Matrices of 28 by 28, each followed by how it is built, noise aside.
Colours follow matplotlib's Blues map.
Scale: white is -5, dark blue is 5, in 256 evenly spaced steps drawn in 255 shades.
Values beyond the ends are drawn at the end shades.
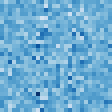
uneven columns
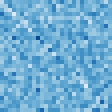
diagonal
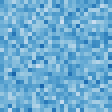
repeating rows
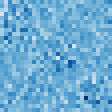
block diagonal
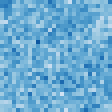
smooth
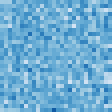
blocks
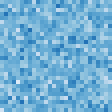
repeating rows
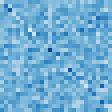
diagonal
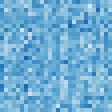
blocks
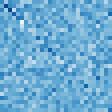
diagonal
